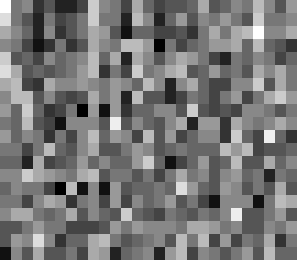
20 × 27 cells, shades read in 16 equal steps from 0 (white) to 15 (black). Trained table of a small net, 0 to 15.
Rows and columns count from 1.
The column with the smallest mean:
9
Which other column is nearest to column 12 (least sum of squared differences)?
6
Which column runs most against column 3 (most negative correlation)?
14
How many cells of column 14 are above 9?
2
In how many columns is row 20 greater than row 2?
11
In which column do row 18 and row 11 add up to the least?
25
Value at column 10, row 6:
12
